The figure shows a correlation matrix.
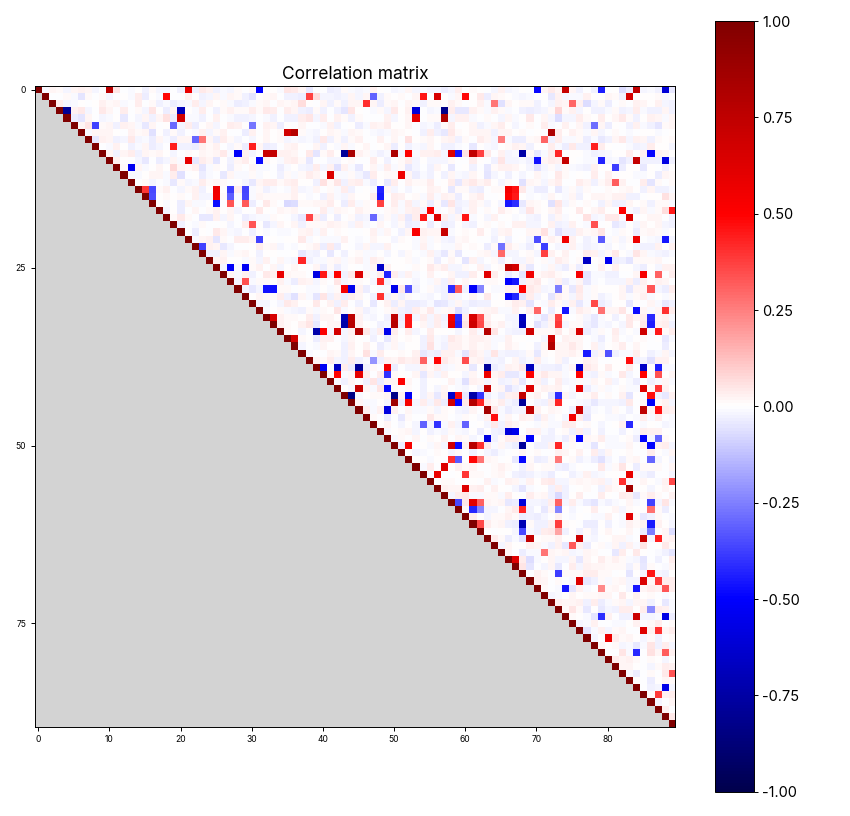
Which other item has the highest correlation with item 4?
57
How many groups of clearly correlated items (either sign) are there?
14
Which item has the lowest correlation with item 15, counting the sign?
48
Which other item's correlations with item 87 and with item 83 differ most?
56
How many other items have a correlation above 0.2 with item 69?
9
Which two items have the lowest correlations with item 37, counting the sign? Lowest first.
77, 80
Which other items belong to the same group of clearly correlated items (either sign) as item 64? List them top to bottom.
2, 46, 75
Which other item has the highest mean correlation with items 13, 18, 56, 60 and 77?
83
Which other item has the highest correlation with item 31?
88
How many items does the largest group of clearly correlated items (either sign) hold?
15
